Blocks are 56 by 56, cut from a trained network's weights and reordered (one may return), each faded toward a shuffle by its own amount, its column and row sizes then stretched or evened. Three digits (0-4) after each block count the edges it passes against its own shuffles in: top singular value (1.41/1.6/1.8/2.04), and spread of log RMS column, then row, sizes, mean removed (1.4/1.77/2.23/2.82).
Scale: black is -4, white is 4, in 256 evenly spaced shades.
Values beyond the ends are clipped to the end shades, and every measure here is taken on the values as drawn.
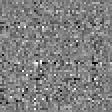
0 2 3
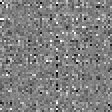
0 3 3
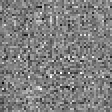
2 1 3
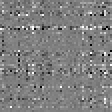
1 2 4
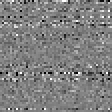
2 1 4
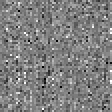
0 3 1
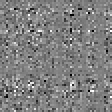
0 4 3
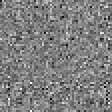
2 2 2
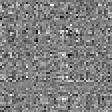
2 2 3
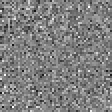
0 1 2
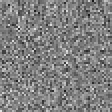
3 2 0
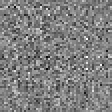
4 3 2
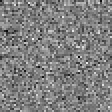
1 0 1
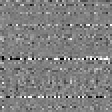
3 0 4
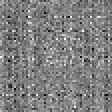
3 1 3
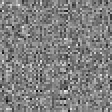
4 3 1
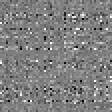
0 3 4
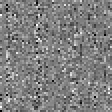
0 4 0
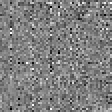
1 3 1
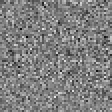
1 0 1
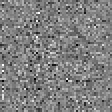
1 2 2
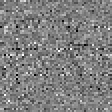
2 0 3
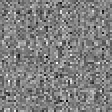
2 2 2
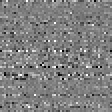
0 0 4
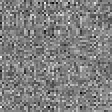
4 2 2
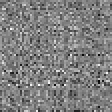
3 2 3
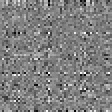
4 3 3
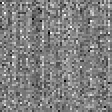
2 2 0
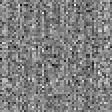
2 0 1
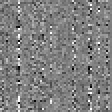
2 4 0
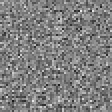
2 0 1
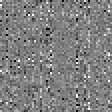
0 4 2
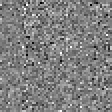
0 2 1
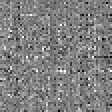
1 2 3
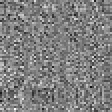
2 3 0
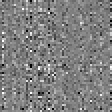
2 4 1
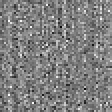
2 2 0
